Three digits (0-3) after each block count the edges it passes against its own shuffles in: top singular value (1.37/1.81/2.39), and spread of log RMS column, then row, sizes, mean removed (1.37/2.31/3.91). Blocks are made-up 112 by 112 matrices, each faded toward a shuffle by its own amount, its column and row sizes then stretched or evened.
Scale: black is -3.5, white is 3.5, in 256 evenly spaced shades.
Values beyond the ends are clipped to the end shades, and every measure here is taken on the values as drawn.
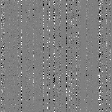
1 3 1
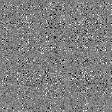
1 2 2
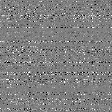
1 1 3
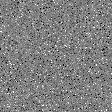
0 0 0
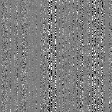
1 3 0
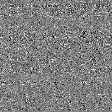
0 1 2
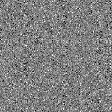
2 1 0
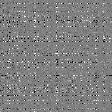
1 2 3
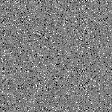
2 1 1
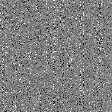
0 2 0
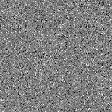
2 1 0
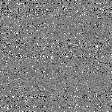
0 1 2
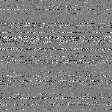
1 0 3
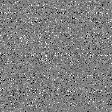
0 1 2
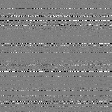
3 0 3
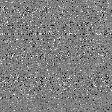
1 0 2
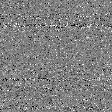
0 0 2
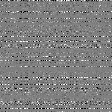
3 1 3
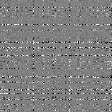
1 2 3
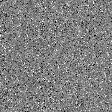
0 1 0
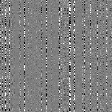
3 3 1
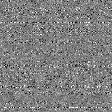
2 0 2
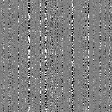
3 3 0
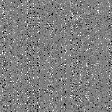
2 2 0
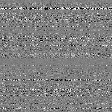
1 1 3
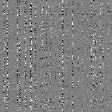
1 3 1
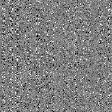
2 2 0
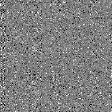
2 2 1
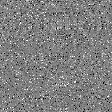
2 0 1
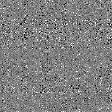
0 2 2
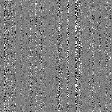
2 3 0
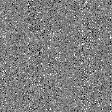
0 2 0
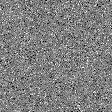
1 0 0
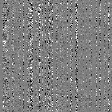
2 3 1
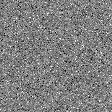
0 0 0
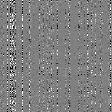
3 3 1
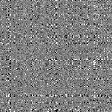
3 2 2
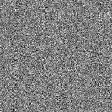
2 1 0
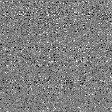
1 1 2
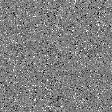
1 1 1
